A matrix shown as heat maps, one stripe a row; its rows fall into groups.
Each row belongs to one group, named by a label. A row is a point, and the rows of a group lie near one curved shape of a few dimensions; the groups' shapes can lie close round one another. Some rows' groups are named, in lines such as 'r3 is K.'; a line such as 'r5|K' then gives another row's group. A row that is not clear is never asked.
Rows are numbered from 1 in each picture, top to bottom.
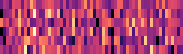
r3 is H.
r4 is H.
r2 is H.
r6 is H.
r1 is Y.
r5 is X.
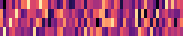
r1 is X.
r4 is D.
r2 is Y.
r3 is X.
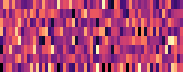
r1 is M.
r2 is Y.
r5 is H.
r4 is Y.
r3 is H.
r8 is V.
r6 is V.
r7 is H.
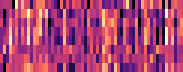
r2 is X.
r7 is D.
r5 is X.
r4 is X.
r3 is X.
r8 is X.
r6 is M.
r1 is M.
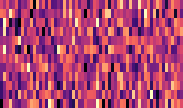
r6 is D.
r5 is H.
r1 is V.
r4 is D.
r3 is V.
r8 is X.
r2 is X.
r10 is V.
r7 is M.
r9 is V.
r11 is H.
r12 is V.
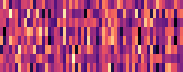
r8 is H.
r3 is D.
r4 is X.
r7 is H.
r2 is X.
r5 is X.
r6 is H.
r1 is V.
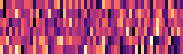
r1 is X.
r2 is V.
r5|M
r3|V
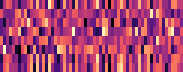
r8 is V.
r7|V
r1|V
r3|X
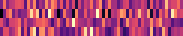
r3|H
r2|V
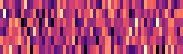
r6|X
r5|H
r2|D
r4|H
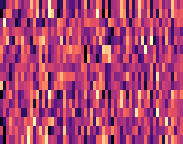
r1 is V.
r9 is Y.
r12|V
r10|Y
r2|V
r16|X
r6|X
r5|M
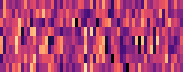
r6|Y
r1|V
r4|Y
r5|Y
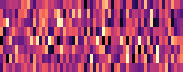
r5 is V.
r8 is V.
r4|X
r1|X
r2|H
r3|M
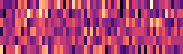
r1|H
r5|D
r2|X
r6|Y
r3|H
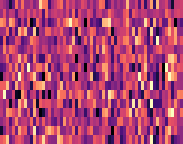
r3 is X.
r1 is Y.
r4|H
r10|M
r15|H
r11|D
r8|X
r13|H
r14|V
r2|D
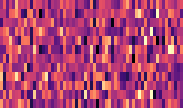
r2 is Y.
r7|M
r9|Y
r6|H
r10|X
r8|D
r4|M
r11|D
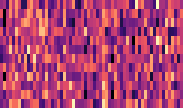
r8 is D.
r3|X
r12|H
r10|M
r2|X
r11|X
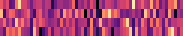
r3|M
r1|H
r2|X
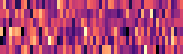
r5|V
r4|Y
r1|D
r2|M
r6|X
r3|Y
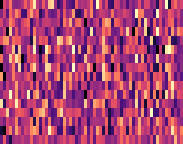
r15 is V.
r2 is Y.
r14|V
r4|M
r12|Y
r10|V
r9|X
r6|H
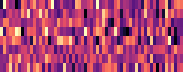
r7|D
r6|V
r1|V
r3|M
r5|M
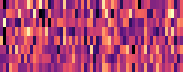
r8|M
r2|H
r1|X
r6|M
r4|X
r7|H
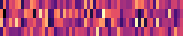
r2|X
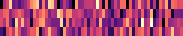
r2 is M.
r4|V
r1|V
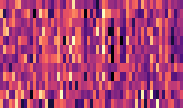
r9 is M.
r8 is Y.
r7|H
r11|M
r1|H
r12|Y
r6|M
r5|H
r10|D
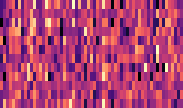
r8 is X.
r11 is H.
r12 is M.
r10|D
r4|Y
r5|X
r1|H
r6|Y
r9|X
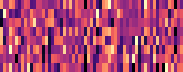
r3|V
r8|X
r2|V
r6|X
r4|X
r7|D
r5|Y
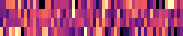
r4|Y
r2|H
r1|H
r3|V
